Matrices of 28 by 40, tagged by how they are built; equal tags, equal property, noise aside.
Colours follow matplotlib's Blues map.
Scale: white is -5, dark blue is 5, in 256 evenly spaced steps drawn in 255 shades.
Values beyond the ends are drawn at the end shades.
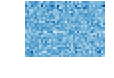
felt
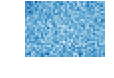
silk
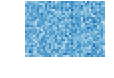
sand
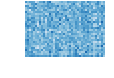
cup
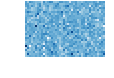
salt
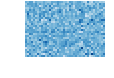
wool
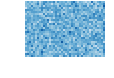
sand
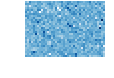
salt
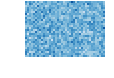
sand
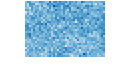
silk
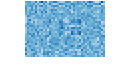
wool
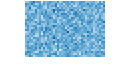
sand
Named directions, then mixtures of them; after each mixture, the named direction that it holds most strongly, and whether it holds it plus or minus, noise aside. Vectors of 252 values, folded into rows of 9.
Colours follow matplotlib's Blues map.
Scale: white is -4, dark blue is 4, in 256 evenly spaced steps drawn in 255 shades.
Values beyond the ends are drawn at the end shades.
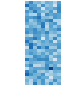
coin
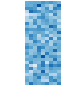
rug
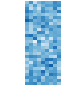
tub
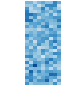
rug, minus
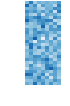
coin, plus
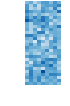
tub, plus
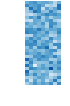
coin, plus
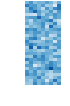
coin, plus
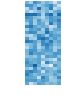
rug, minus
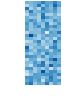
coin, minus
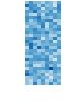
coin, plus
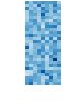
coin, minus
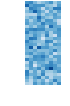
coin, plus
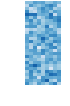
rug, minus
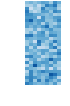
tub, plus
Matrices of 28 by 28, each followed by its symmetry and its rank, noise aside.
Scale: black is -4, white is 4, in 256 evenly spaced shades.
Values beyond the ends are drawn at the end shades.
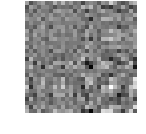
symmetric, rank three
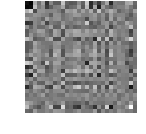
symmetric, rank three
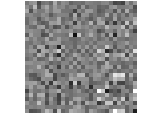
no symmetry, rank four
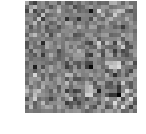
symmetric, rank five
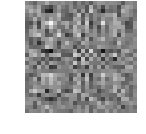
no symmetry, rank three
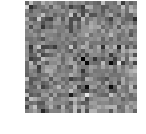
symmetric, rank five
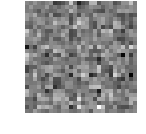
antisymmetric, rank four
